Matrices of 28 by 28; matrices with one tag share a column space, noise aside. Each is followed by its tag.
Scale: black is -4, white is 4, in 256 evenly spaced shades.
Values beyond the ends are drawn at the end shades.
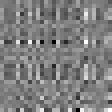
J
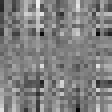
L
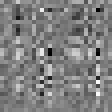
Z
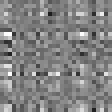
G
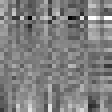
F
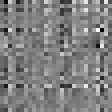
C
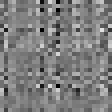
C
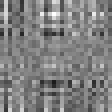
L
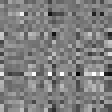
G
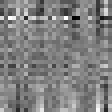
F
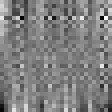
F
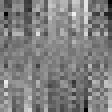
L
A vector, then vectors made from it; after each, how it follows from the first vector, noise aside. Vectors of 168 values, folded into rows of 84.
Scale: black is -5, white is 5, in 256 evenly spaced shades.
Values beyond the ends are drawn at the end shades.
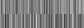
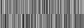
copied.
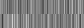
wrapped around, negated, partly zeroed.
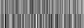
copied.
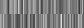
wrapped around, negated.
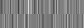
wrapped around, negated, partly zeroed.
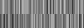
reversed, negated.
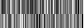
reversed, scaled up.
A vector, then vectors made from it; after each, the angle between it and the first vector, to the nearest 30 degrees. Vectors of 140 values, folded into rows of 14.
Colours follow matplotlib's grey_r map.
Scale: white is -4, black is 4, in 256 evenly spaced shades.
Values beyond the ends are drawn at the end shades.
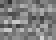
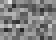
150 degrees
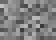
120 degrees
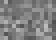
60 degrees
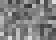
90 degrees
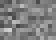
30 degrees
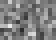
120 degrees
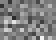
30 degrees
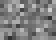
60 degrees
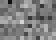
60 degrees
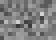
60 degrees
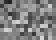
30 degrees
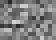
30 degrees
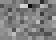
90 degrees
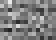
150 degrees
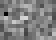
60 degrees
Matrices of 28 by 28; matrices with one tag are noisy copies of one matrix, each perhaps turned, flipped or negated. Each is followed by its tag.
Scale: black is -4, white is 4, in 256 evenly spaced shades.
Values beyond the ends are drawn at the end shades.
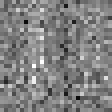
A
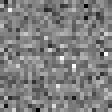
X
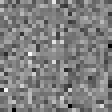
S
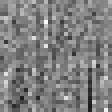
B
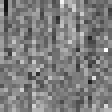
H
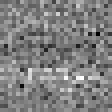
A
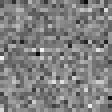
S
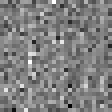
S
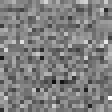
S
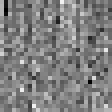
H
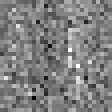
A
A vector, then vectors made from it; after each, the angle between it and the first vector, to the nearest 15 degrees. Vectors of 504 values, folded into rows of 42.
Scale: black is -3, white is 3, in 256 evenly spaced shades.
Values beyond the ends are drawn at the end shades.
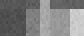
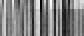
105 degrees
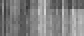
45 degrees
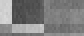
90 degrees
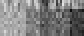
150 degrees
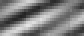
90 degrees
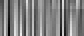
90 degrees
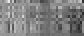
135 degrees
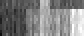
15 degrees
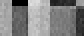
90 degrees
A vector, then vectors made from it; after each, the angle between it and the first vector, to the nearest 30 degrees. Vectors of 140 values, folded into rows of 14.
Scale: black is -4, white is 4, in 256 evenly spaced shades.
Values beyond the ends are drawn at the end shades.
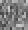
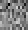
120 degrees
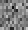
90 degrees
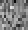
150 degrees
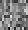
120 degrees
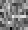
60 degrees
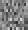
90 degrees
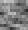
60 degrees
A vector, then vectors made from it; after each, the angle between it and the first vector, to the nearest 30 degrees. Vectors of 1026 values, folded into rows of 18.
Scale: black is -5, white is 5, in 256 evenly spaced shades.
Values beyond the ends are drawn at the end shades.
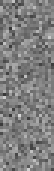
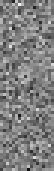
150 degrees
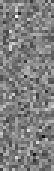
120 degrees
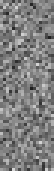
120 degrees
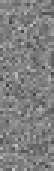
90 degrees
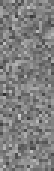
30 degrees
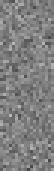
150 degrees
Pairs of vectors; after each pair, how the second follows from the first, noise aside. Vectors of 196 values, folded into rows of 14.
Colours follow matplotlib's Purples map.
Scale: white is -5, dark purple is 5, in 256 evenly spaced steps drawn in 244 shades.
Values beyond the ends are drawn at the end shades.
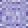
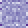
negated.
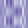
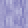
negated, shrunk.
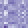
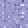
reversed, partly zeroed.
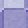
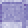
wrapped around.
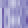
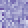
sign-scrambled.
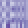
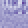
reversed, negated, partly zeroed.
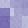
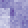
negated.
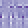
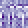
negated, scaled up.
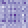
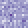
sign-scrambled.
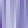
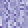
sign-scrambled.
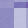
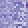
sign-scrambled.
